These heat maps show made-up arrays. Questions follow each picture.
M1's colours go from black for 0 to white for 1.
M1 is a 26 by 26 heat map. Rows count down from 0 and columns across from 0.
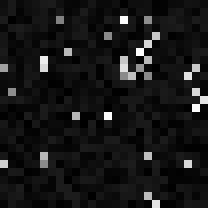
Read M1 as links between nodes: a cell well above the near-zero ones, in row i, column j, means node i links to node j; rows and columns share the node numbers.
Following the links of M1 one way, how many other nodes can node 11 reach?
3
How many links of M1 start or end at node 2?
3
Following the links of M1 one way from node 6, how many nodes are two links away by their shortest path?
4
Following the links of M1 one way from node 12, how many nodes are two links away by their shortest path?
1
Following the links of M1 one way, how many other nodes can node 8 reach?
6
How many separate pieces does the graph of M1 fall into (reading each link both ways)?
5
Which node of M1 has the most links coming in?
node 18
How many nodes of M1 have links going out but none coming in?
7
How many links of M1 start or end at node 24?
4
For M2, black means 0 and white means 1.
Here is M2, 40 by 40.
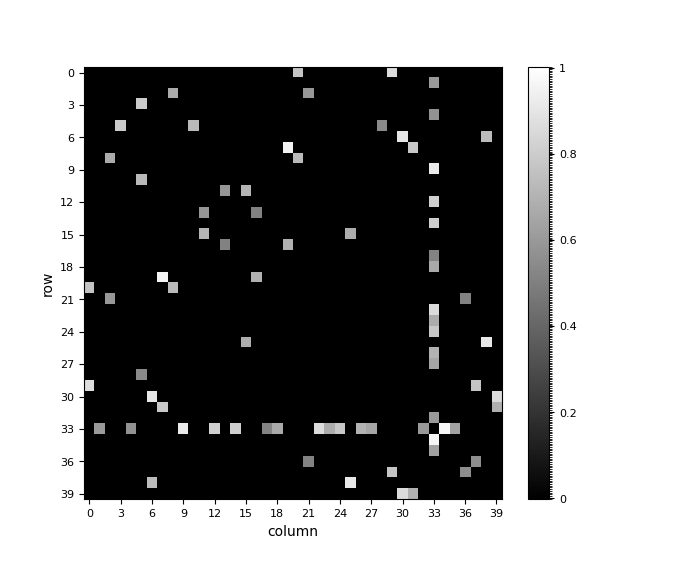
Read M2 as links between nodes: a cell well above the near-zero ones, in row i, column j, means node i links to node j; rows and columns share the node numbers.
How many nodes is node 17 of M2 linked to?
1
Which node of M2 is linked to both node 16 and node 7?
node 19
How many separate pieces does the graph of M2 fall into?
4
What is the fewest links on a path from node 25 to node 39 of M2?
4
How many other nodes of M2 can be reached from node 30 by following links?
11
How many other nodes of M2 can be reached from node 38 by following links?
11
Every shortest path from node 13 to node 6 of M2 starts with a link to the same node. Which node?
node 11
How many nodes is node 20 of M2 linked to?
2
